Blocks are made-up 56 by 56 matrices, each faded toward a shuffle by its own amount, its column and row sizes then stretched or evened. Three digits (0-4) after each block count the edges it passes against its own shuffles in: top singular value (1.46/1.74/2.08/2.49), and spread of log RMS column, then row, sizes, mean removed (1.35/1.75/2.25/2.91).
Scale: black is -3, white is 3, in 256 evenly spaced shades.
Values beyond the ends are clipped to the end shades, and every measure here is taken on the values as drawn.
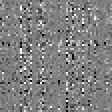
1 4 2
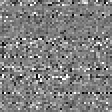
0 1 4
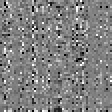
2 4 2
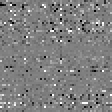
0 1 4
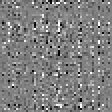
1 4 3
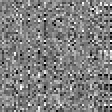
3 4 1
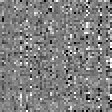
1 4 1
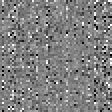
0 4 0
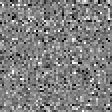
2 1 2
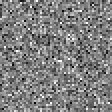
0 0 0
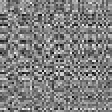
4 0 4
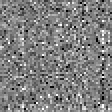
2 2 0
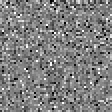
1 0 0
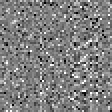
3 2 0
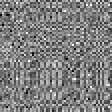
4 0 1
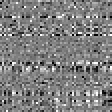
4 1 4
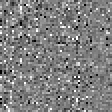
1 3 0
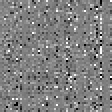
1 4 1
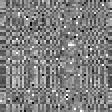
4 0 0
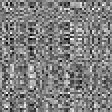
4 4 2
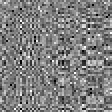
4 2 1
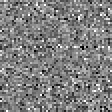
0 0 2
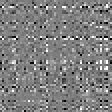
4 3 4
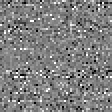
1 0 2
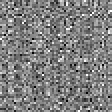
3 0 0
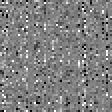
0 4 1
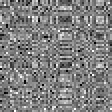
4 0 1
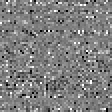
0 1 4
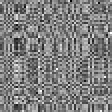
4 3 0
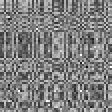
4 0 0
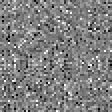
1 2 0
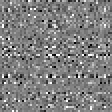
3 1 3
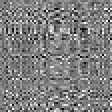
4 1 4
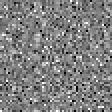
3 0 1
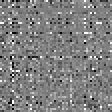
2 3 4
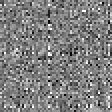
3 3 2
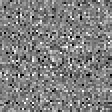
2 1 2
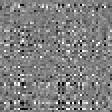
4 3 4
